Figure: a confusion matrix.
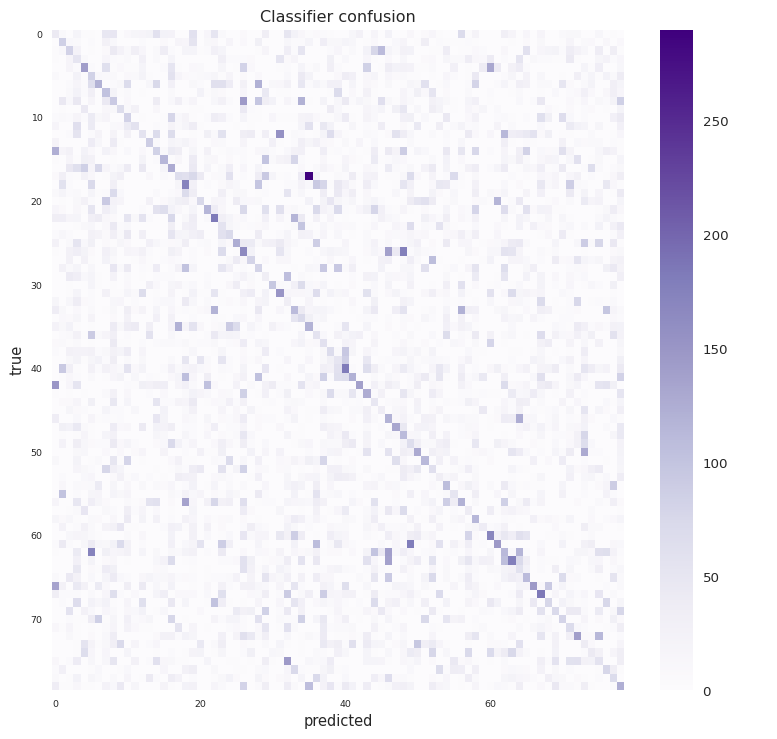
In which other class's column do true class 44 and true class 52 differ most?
7
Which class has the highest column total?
26
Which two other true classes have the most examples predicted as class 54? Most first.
56, 36
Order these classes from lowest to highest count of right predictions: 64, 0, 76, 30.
0, 64, 76, 30
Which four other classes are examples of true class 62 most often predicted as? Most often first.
5, 46, 64, 44
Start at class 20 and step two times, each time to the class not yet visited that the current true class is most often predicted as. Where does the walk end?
49
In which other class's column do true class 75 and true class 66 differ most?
32
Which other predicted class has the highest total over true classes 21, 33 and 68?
22
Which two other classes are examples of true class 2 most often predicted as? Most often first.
45, 44
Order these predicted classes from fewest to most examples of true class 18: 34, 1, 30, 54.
30, 34, 54, 1
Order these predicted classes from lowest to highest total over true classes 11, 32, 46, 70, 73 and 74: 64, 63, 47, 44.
47, 44, 63, 64
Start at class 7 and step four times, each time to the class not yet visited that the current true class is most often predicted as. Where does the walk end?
19
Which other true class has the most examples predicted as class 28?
6
